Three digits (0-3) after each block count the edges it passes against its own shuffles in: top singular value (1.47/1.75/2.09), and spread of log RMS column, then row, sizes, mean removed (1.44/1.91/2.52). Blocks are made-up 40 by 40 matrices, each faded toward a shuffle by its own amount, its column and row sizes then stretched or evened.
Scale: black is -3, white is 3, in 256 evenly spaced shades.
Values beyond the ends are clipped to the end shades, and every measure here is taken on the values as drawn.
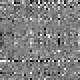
3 2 3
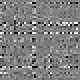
3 2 3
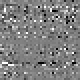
0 2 3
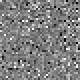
1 0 0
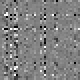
2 3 1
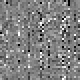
0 3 1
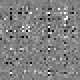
1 1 2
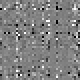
0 3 2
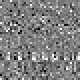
2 0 2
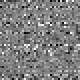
1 0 3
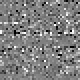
1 0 2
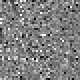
0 1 1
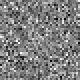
1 0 0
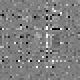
2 1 2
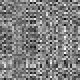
3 3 0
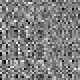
3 1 1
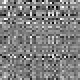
3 2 3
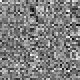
2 1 1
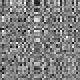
3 2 2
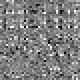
2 1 2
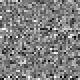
0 0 2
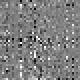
1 3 2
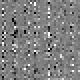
2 3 0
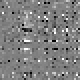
2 2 3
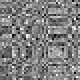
3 1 0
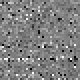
0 1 2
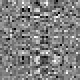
3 2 1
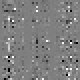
0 3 2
